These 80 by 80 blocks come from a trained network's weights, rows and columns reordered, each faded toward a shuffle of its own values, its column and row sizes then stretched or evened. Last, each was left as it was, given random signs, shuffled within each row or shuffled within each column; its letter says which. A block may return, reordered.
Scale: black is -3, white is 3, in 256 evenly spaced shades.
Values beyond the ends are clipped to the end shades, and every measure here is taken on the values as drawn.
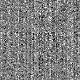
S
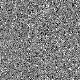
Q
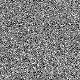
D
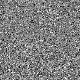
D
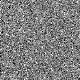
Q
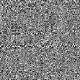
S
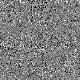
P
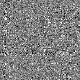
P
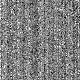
Q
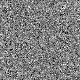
Q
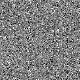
Q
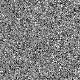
Q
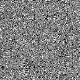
P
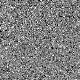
D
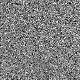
D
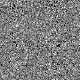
P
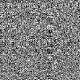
S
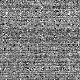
S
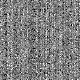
S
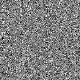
Q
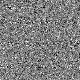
D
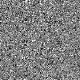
P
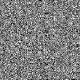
S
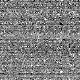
S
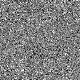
D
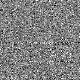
P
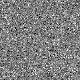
D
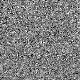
D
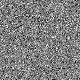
D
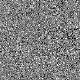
P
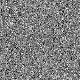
Q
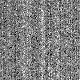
Q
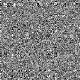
S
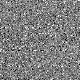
D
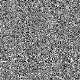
P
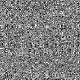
S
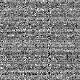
S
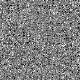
P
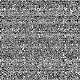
S
